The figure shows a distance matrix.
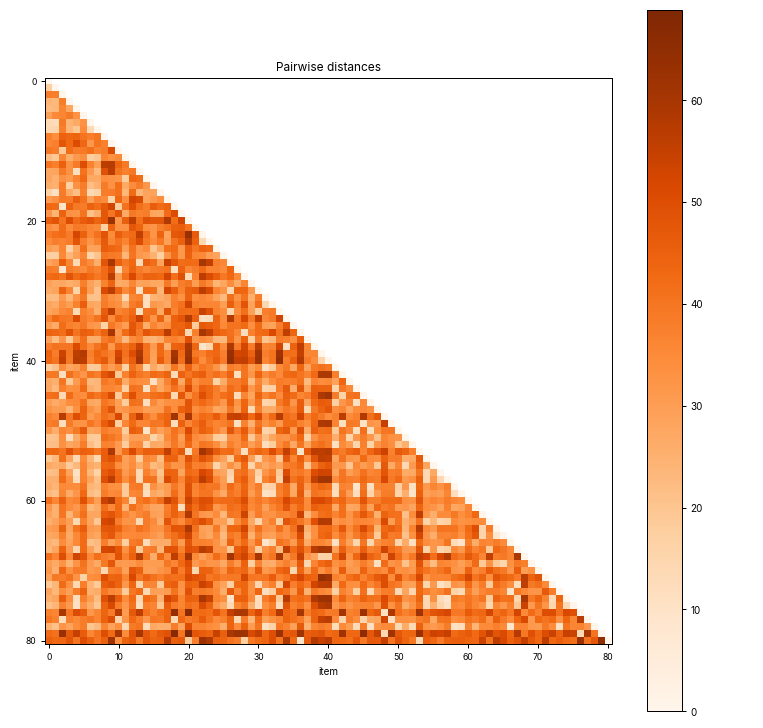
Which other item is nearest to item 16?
1
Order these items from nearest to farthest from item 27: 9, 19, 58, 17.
58, 17, 19, 9
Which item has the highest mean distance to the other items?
79
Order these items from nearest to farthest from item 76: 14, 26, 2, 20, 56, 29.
14, 29, 56, 26, 2, 20
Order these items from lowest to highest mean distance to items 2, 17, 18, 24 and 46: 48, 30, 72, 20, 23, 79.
23, 72, 30, 20, 48, 79
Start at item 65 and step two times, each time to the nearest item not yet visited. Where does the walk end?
62
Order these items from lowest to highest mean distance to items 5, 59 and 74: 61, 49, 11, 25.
11, 25, 61, 49
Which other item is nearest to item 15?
43
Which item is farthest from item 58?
20
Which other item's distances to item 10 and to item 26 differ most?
74
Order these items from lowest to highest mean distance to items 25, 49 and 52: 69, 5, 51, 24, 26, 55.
51, 55, 69, 24, 5, 26
